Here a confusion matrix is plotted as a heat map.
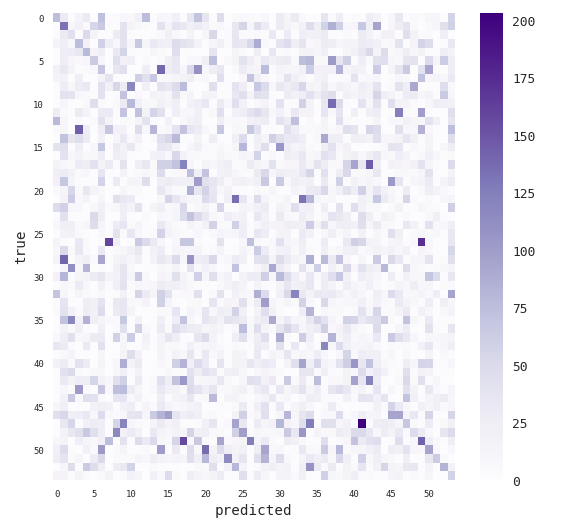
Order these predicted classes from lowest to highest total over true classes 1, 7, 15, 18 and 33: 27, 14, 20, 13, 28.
13, 20, 27, 14, 28
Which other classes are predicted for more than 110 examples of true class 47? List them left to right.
9, 34, 41
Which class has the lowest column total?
51
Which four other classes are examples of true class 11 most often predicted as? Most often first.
46, 49, 9, 13
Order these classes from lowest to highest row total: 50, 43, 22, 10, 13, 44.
22, 44, 10, 43, 50, 13
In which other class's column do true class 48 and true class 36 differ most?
8
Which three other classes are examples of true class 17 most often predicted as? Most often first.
42, 40, 16
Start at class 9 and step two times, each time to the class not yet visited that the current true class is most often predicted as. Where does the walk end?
34
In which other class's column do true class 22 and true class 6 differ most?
14
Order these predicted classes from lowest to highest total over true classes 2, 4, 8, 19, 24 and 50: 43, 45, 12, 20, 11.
11, 12, 43, 45, 20
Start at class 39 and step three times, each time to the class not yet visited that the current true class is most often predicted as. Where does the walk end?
30
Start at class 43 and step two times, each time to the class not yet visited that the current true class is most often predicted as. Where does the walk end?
27
